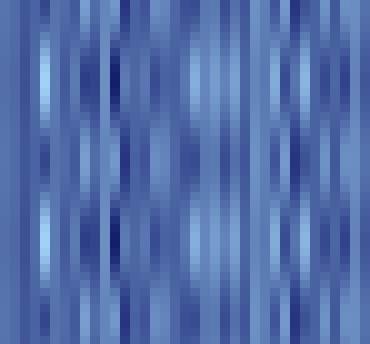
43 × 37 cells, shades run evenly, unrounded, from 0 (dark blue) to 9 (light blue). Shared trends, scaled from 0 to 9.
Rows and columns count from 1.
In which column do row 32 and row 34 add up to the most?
5
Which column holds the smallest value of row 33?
12
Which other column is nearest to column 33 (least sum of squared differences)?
16
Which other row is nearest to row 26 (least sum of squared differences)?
35
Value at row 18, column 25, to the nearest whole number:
3
